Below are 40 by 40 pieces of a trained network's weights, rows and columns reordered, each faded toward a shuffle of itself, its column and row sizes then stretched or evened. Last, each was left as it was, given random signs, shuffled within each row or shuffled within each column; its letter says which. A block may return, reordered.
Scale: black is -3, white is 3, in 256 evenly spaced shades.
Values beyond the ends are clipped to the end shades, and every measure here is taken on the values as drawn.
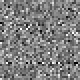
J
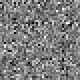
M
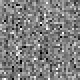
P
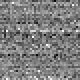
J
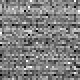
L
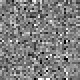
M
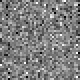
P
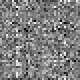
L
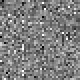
P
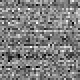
L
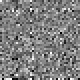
M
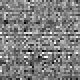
L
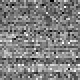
J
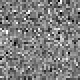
M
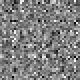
L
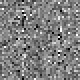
P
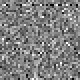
J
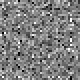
P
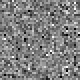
P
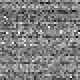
J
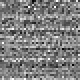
L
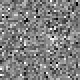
P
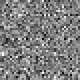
L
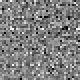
J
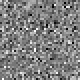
J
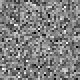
P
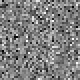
P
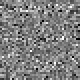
J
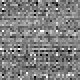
L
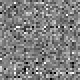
L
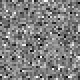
J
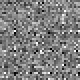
M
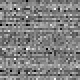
L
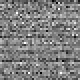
J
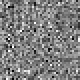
L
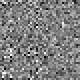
L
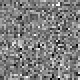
M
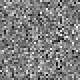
P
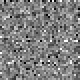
J
